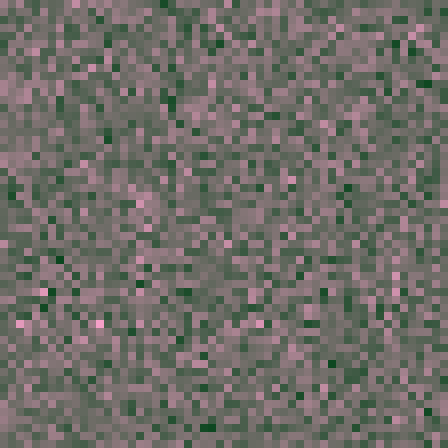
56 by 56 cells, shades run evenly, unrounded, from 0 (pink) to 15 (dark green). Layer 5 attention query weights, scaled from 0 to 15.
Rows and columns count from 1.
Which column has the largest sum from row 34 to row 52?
44
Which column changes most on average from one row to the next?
39
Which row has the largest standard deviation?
41
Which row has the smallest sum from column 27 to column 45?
31
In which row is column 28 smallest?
4
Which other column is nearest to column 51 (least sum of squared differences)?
40
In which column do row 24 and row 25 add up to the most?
2
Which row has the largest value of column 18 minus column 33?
36
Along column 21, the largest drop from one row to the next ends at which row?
14
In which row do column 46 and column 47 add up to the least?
38
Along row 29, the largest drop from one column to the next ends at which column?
55
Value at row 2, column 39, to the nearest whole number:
8
